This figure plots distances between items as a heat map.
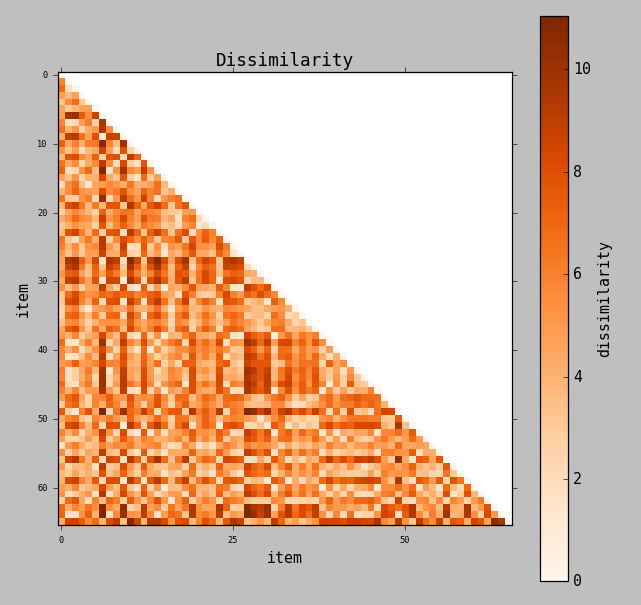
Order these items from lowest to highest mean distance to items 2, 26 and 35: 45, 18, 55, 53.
53, 55, 45, 18
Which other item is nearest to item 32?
17
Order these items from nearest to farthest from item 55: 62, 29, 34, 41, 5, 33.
41, 5, 34, 62, 29, 33
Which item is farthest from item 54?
49
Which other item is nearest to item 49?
2
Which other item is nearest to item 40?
13
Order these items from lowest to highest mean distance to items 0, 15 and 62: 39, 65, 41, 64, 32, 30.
32, 30, 41, 65, 39, 64
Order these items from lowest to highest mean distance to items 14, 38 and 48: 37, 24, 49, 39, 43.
43, 39, 24, 49, 37
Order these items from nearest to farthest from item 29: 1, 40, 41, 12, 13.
12, 40, 13, 41, 1
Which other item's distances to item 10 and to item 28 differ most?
27
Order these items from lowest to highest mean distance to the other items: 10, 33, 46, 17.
46, 17, 33, 10
